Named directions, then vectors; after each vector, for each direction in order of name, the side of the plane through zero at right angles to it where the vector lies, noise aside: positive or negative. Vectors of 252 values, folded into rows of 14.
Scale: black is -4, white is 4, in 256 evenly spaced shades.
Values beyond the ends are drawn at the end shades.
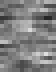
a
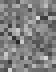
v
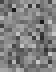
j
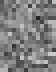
positive, positive, negative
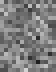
negative, negative, positive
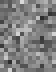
positive, positive, positive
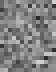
positive, positive, negative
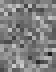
negative, negative, positive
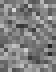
negative, negative, positive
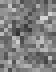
negative, negative, negative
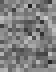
negative, positive, negative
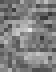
positive, positive, positive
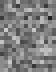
positive, negative, negative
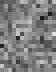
positive, positive, positive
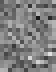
positive, positive, negative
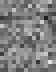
positive, negative, positive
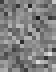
positive, positive, negative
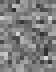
negative, positive, positive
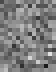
positive, positive, negative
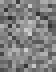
positive, negative, positive
